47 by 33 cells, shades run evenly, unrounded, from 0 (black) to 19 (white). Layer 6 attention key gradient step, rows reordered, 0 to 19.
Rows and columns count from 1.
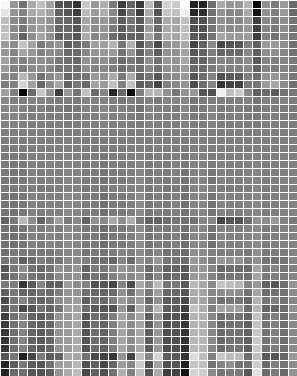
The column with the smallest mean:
21
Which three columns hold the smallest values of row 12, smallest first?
3, 15, 13
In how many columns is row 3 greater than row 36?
20
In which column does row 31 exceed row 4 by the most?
29
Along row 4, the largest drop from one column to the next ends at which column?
22
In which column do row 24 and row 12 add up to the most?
25
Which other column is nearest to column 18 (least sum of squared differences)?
8
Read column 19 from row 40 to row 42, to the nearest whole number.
6 6 6
